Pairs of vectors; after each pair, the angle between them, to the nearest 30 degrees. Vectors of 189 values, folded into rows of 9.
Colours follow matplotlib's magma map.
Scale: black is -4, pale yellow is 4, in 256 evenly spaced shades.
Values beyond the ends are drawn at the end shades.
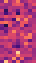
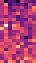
120 degrees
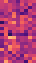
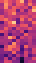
60 degrees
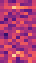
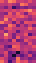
150 degrees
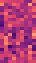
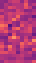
120 degrees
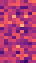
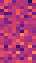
120 degrees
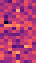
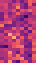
120 degrees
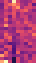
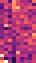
30 degrees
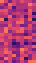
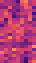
60 degrees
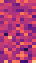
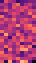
150 degrees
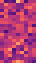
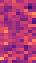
120 degrees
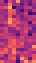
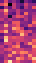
90 degrees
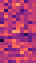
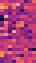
60 degrees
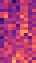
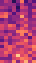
30 degrees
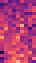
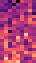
60 degrees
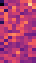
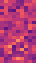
90 degrees
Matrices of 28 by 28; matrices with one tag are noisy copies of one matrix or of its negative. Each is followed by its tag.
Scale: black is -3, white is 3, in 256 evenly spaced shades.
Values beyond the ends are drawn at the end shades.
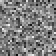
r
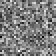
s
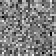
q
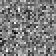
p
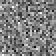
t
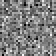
q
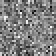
q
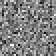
p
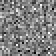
s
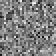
s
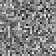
t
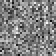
s
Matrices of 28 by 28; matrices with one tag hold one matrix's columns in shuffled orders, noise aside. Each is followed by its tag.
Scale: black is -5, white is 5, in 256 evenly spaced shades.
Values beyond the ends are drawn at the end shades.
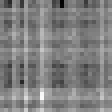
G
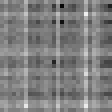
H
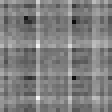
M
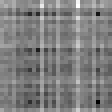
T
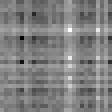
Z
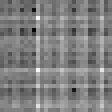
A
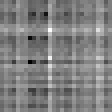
Z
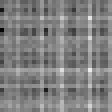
A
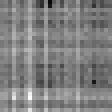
G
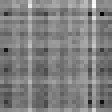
T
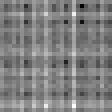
H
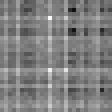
A
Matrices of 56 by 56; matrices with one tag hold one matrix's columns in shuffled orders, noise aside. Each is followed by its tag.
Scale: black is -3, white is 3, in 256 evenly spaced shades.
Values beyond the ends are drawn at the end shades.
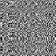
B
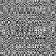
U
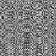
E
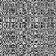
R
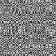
U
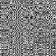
E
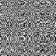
B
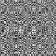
U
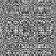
U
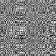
U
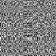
B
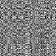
E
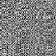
E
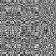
U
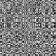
R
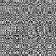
U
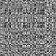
R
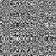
B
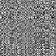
E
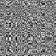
B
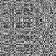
R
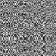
B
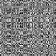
R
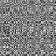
U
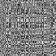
R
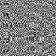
B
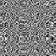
B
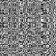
R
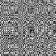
U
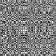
U
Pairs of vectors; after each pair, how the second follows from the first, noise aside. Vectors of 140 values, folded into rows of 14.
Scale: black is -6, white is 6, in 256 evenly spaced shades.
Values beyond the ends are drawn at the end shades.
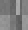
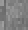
wrapped around, shrunk.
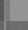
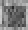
wrapped around, negated, scaled up.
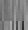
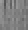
reversed, shrunk.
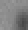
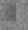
wrapped around, shrunk.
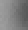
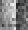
wrapped around, negated, scaled up.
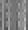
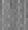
reversed, shrunk.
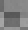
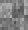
wrapped around, negated.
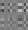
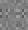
wrapped around, shrunk.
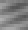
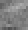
negated, partly zeroed.
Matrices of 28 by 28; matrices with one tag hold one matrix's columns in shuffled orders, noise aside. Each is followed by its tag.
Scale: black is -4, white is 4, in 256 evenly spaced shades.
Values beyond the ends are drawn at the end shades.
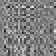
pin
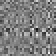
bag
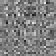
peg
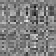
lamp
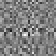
bag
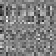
lamp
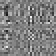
lamp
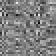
peg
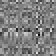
bag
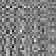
pin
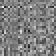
pin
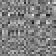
peg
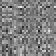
pin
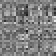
lamp
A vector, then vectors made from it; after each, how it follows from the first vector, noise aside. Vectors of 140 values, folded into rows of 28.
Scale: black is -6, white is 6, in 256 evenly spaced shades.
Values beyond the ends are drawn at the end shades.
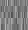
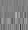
reversed, negated, partly zeroed.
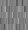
wrapped around, negated, partly zeroed.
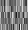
reversed, scaled up.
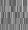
reversed.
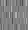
reversed, negated, partly zeroed.
